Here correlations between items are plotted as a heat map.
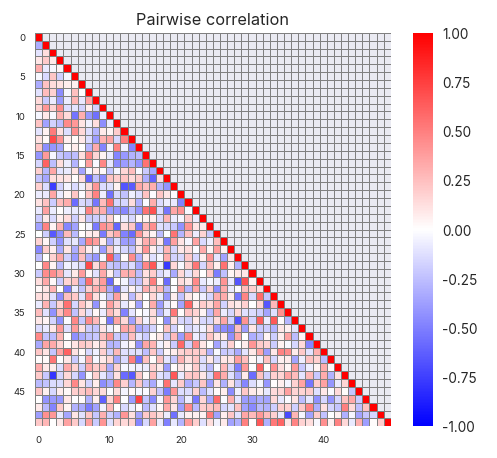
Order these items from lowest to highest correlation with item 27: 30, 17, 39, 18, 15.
17, 30, 39, 18, 15
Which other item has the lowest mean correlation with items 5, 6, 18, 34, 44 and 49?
32
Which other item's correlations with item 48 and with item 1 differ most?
35
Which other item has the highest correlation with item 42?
31
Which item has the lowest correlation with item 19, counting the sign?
2
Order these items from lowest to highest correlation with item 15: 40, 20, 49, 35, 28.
40, 49, 35, 28, 20
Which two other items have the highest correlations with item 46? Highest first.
14, 25
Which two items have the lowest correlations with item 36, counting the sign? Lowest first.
28, 10
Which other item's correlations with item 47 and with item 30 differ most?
43
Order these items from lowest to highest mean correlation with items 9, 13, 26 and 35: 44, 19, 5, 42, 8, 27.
44, 27, 5, 8, 19, 42
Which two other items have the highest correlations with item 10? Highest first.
28, 21
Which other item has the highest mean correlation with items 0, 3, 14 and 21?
38
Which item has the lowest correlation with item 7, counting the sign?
18
